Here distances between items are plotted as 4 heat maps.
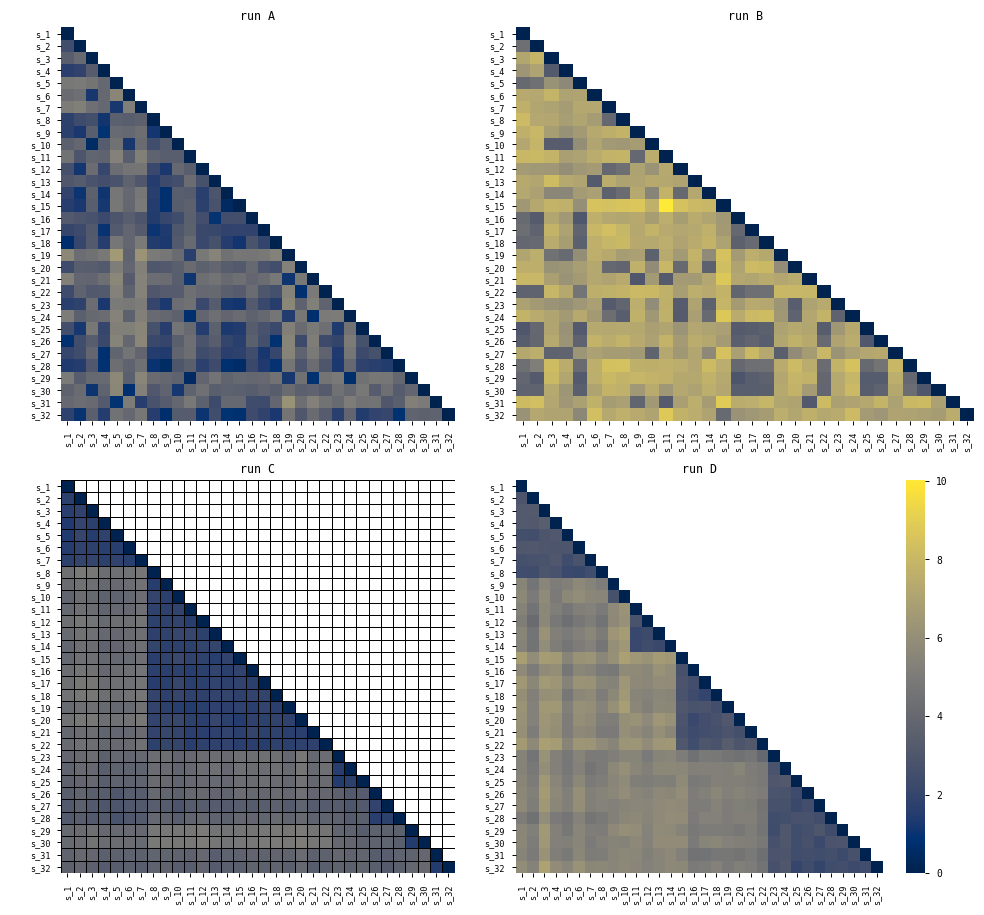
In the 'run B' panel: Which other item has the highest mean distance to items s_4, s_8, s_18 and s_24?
s_15
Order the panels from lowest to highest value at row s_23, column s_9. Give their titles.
run A, run C, run D, run B
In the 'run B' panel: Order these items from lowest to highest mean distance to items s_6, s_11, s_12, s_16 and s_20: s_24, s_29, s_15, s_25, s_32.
s_24, s_25, s_29, s_32, s_15
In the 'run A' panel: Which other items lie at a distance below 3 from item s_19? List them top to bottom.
s_11, s_21, s_24, s_29
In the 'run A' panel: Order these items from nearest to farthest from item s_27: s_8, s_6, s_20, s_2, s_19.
s_8, s_2, s_20, s_6, s_19
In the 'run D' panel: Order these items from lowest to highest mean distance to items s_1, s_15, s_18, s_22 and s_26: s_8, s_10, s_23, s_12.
s_23, s_8, s_12, s_10
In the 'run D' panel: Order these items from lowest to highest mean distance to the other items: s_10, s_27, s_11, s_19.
s_27, s_19, s_11, s_10
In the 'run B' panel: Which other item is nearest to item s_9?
s_21
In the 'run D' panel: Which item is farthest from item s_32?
s_3
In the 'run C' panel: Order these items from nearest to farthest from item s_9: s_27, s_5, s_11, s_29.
s_11, s_27, s_5, s_29
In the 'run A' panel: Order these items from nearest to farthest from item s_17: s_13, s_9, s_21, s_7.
s_9, s_13, s_7, s_21
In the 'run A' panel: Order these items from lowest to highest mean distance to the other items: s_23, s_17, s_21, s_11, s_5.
s_17, s_23, s_11, s_21, s_5
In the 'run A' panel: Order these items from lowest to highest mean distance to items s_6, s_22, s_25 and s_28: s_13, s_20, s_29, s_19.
s_20, s_13, s_29, s_19
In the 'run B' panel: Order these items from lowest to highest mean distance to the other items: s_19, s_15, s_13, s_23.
s_23, s_19, s_13, s_15
